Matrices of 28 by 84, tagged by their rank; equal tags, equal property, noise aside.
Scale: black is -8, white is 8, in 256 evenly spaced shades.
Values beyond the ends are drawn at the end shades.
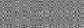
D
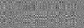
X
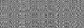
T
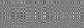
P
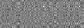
X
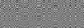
D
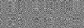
X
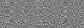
T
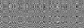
D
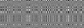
P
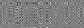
D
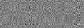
X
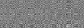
T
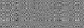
D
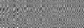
D
